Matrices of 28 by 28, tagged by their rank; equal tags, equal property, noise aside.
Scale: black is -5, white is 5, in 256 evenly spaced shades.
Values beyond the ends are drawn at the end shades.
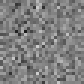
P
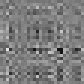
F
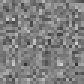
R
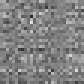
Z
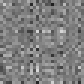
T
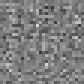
P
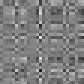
F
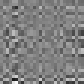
F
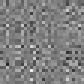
T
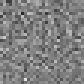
P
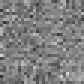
P
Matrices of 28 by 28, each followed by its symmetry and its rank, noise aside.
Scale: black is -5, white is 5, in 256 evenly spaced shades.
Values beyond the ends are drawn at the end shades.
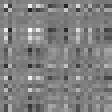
symmetric, rank one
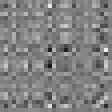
symmetric, rank two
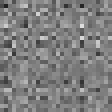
no symmetry, rank three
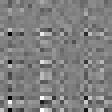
no symmetry, rank one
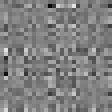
antisymmetric, rank two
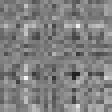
symmetric, rank two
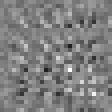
symmetric, rank two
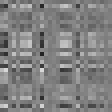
no symmetry, rank one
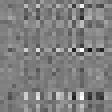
no symmetry, rank one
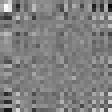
symmetric, rank one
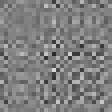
symmetric, rank two
